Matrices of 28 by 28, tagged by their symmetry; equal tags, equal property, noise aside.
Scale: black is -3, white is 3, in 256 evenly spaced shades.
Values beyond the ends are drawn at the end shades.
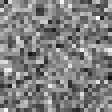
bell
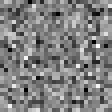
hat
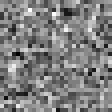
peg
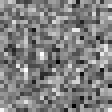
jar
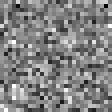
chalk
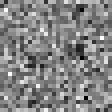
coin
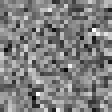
peg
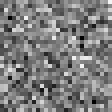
chalk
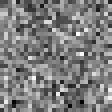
coin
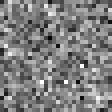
bell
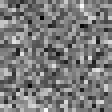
coin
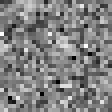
chalk
